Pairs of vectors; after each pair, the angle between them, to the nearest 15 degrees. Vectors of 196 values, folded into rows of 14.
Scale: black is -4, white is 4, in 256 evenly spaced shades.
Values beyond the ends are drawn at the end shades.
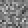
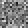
120 degrees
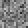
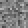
90 degrees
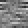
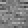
30 degrees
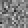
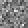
120 degrees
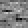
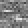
150 degrees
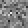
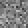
90 degrees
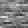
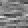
60 degrees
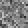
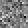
45 degrees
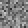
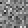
135 degrees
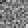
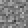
120 degrees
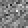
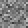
120 degrees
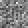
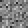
150 degrees
